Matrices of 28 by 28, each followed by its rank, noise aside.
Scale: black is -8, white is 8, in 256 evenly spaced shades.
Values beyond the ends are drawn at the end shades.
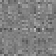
four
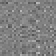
four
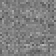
six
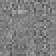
six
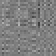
three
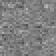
six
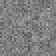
five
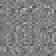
six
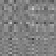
two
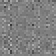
three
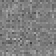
five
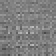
three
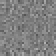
six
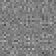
four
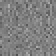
three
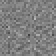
six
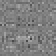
three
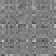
two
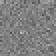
six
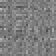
four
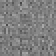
five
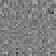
five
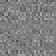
three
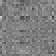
three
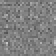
five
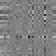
two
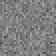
six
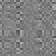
two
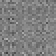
four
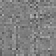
four
